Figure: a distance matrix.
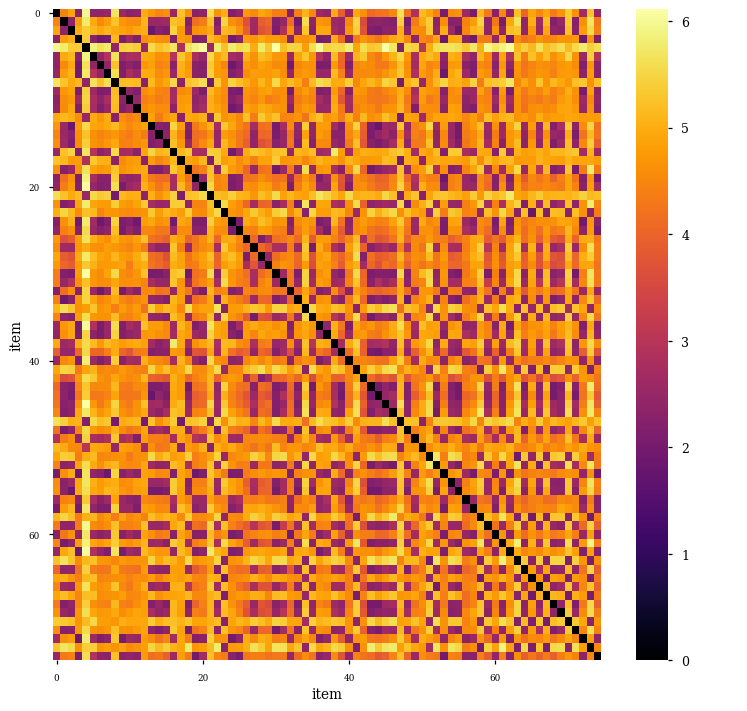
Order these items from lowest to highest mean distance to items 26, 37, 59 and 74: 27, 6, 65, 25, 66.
25, 6, 66, 27, 65
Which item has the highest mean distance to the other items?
4
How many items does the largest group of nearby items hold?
29
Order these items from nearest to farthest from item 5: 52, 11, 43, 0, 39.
0, 11, 39, 43, 52
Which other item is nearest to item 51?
63
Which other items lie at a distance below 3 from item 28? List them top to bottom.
26, 29, 42
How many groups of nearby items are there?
5
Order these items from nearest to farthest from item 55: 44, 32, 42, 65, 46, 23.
44, 46, 42, 32, 65, 23
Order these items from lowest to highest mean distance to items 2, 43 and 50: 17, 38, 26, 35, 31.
35, 31, 38, 17, 26
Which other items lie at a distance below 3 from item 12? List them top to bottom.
4, 8, 17, 21, 47, 50
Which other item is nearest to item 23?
65
